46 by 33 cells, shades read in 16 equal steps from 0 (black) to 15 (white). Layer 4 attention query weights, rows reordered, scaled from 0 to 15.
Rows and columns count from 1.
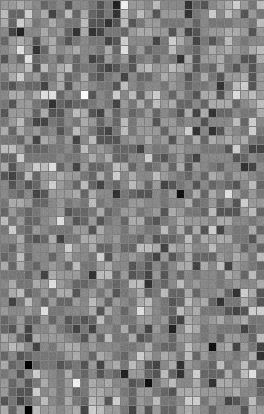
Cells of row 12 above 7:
15
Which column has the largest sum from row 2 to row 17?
11
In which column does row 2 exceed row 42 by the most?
16
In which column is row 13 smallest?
27
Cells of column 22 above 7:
23
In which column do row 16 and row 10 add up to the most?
31
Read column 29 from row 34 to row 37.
7 5 8 7
